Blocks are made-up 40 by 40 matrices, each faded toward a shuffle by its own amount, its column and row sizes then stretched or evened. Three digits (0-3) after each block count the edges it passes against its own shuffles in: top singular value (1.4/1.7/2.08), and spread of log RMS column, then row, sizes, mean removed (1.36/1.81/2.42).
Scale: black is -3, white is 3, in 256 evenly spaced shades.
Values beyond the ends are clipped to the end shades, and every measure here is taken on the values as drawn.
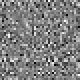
2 1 1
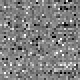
1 0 1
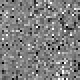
0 2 0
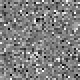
1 1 1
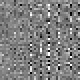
3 3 1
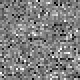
1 0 0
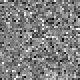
1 0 0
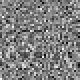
2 0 1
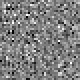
2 1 0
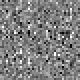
1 2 1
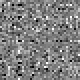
1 2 2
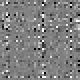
2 3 3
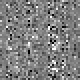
0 3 0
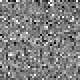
1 0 1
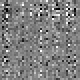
1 3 2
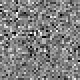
1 0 1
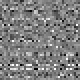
3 0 3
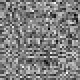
3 1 0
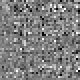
0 2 2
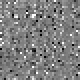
1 2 0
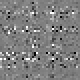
1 2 3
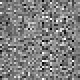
2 3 0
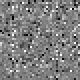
1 1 1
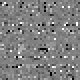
1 1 3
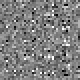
1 2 1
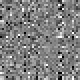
2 3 2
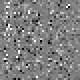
0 2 0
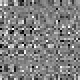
3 2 3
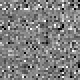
1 1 2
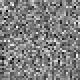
1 0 0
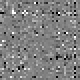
1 2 2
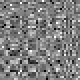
3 0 2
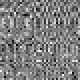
3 0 2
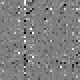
1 2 1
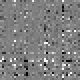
0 3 3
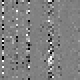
2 3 0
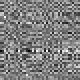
3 0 3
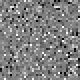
1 0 0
